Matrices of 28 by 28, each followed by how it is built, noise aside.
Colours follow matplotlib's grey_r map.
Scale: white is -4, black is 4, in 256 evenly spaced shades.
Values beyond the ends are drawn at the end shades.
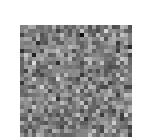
noise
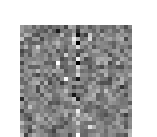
uneven columns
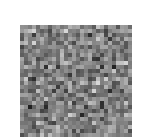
repeating columns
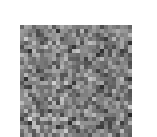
repeating rows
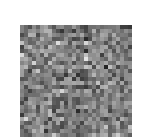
blocks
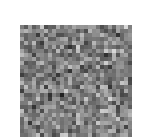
noise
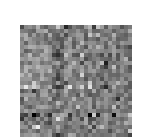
low rank
